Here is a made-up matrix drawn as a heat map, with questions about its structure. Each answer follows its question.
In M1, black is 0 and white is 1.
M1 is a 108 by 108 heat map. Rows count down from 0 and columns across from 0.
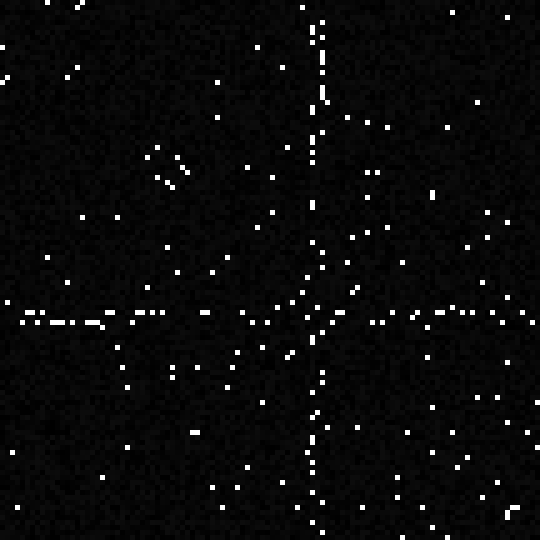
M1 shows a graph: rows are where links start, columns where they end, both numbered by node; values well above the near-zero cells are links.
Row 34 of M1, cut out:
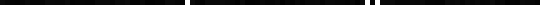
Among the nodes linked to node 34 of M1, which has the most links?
node 73
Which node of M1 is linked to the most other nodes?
node 62
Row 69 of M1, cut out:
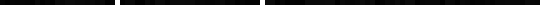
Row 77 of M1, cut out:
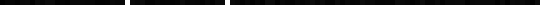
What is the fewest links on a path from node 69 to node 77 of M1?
6
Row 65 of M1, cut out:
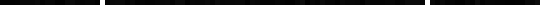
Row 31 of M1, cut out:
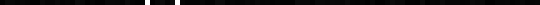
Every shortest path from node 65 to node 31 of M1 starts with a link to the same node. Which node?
node 85
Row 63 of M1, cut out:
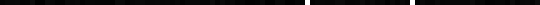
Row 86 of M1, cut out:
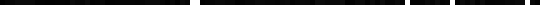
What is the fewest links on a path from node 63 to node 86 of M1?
3
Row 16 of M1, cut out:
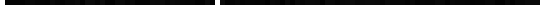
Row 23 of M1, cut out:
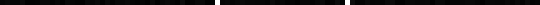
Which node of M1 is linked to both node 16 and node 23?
node 43
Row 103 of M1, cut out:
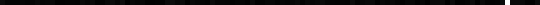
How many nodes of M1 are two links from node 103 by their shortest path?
6
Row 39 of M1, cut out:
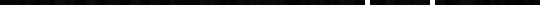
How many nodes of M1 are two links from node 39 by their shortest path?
7
